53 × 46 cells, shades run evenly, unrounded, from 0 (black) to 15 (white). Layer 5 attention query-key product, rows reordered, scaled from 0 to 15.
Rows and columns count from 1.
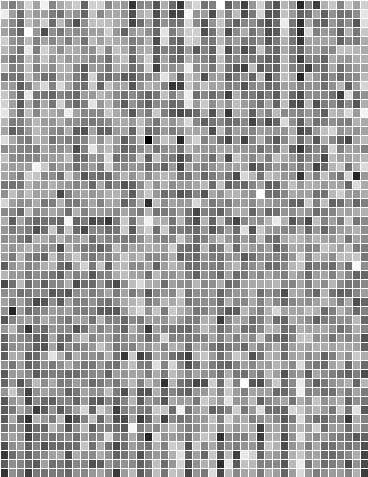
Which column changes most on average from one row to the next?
19
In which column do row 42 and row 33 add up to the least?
36
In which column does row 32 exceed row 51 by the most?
18
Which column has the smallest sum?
10
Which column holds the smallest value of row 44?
4
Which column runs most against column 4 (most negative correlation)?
38
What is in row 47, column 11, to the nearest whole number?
8
